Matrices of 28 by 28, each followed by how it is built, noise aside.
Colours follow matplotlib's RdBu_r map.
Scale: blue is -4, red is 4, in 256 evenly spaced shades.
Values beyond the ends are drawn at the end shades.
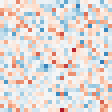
Toeplitz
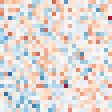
Toeplitz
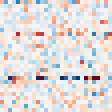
uneven rows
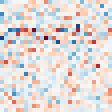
uneven rows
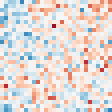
smooth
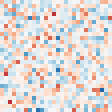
noise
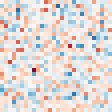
noise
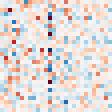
uneven columns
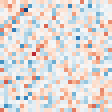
Hankel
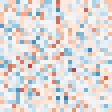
noise
